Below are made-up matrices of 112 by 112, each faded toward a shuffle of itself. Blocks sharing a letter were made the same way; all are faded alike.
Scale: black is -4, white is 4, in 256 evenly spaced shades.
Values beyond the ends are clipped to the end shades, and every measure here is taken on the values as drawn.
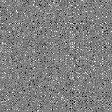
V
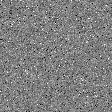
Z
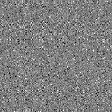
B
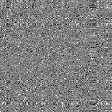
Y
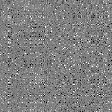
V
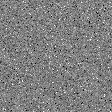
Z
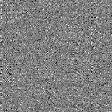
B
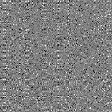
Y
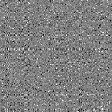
Y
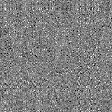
B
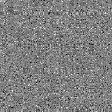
B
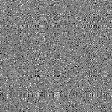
Y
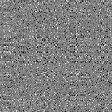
V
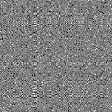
Y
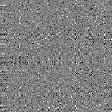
V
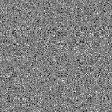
B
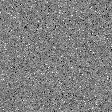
Z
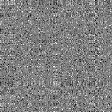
Y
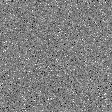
Z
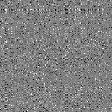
Y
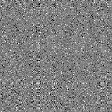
Y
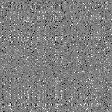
V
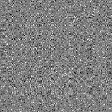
Y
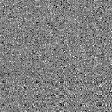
B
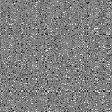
Y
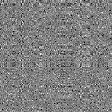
Y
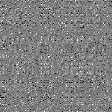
V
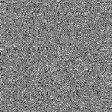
B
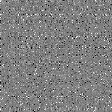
V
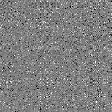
V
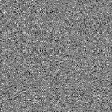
B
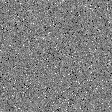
Z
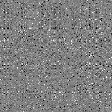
V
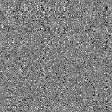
B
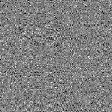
B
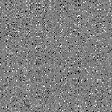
V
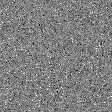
Z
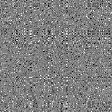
Y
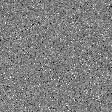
Z
